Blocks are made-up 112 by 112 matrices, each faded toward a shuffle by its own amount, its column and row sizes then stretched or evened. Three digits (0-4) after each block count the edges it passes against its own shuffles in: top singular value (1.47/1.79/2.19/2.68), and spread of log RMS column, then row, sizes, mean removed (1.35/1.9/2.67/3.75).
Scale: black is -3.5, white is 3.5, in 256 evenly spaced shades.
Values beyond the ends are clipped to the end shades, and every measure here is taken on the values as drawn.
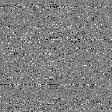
2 0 3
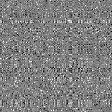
4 1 2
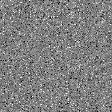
1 1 1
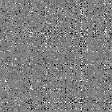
2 3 3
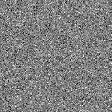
2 1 0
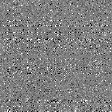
2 2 3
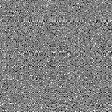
4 0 2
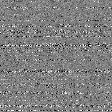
0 0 4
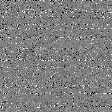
0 1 3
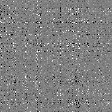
2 3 3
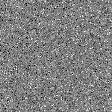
1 0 0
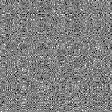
4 0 2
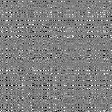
4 2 4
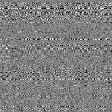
4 0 4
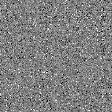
0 2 1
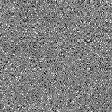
3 0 0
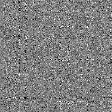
1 3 2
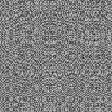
4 0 0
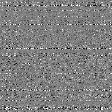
2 1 4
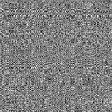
4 1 3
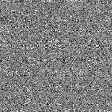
2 0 3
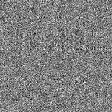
2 0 1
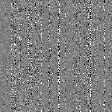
1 4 1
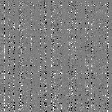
2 4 2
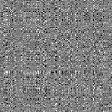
4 3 2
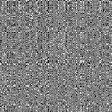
4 3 2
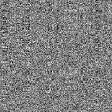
3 2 1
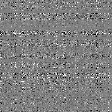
1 3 4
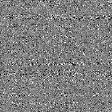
1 2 3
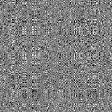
4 3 2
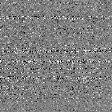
1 1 4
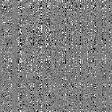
3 4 2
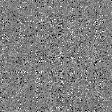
1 3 2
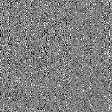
3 3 1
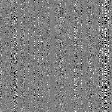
3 4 1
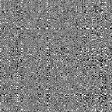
3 3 3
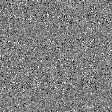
0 1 2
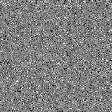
3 0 2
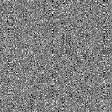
3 2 0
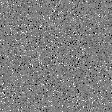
0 1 1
